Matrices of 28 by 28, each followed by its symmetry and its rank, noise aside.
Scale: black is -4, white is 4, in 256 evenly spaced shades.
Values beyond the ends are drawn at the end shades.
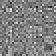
no symmetry, rank six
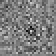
symmetric, rank four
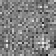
symmetric, rank four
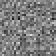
no symmetry, rank five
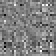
antisymmetric, rank six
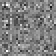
no symmetry, rank four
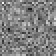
symmetric, rank four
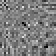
symmetric, rank four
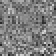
no symmetry, rank five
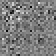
symmetric, rank five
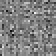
antisymmetric, rank four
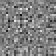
antisymmetric, rank four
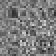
symmetric, rank four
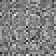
symmetric, rank five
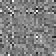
no symmetry, rank five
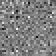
symmetric, rank five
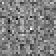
no symmetry, rank six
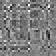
no symmetry, rank four
